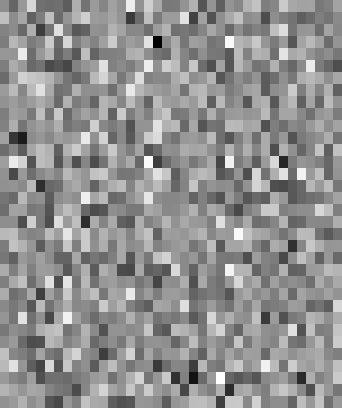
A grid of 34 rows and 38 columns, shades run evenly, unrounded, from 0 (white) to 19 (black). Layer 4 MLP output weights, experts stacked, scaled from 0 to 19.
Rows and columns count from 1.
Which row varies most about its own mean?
14
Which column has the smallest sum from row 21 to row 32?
38
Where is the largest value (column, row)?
18, 4
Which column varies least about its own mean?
1
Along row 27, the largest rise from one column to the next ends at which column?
30
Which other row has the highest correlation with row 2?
24
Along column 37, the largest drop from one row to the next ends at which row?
16
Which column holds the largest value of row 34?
25
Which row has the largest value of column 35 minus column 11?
33
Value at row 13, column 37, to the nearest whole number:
12
